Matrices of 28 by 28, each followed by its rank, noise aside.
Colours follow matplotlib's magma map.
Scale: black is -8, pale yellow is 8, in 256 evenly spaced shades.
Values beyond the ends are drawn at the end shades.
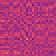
three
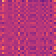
two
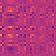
two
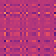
one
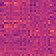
four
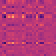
one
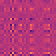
one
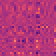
three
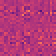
three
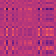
one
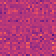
four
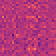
four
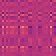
one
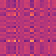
one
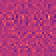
four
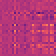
two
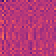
three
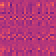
three
